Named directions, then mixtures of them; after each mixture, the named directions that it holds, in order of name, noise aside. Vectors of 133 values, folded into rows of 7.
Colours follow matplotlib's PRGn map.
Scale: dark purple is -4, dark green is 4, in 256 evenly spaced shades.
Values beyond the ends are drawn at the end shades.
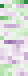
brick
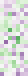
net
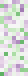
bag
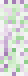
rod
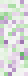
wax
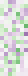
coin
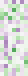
rod, wax.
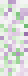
coin.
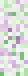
net.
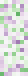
bag.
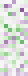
bag, net.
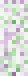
rod.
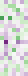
brick, rod, wax.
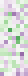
net.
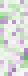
wax.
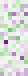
net, wax.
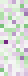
coin, net, wax.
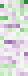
brick.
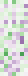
rod, wax.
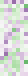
coin, rod.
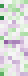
bag, brick, wax.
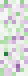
bag, rod.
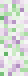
bag, wax.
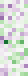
brick, wax.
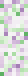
bag.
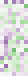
rod.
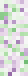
bag, wax.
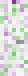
bag, rod.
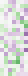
coin.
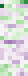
brick.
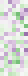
coin.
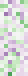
brick, coin, wax.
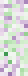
bag, brick, coin.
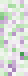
wax.
